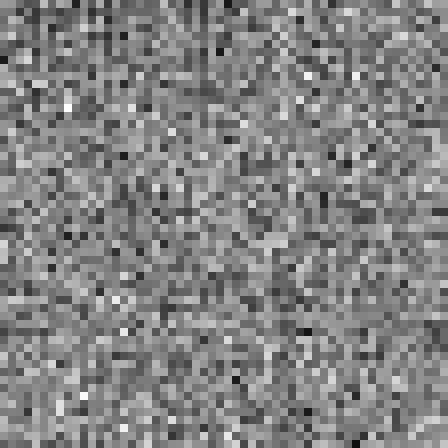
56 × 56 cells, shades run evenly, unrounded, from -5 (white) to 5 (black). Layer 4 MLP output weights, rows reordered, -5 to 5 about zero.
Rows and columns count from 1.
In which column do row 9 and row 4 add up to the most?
7
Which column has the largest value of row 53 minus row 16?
31
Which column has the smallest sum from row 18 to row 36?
55
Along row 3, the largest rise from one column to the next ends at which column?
14
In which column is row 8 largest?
1
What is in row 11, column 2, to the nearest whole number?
-3
